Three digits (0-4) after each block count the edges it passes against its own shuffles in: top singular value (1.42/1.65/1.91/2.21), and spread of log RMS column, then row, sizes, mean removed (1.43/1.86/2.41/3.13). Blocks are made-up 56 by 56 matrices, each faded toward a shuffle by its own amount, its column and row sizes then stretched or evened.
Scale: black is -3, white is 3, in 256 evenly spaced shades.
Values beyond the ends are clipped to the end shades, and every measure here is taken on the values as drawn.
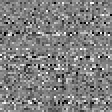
0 1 4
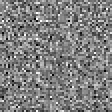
2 2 1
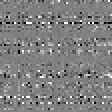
2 3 4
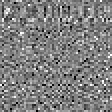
4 0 1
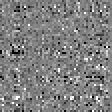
2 3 2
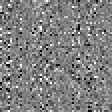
2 3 1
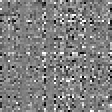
0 4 3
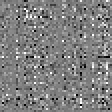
0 4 3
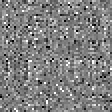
3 0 0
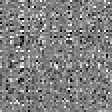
3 3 2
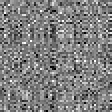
4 1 1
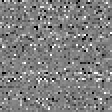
0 0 3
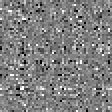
2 2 2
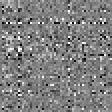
2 3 3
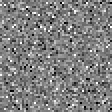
1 0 0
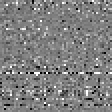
3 0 3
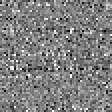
2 0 2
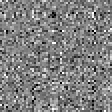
3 2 2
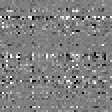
3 2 4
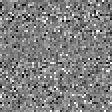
1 0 2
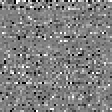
3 0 3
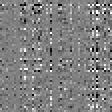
4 4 3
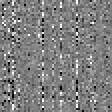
3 4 0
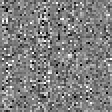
0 3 0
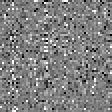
2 2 1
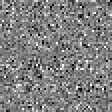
0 0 2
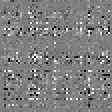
1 3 4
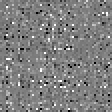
0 2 2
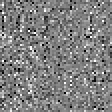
1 3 0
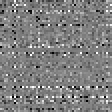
3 1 4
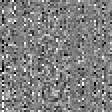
1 4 0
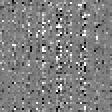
2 4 1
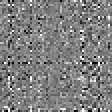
3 3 2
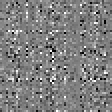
1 4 3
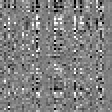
4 4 2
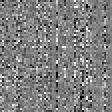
0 4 2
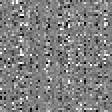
3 4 2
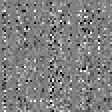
0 4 2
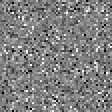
2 1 1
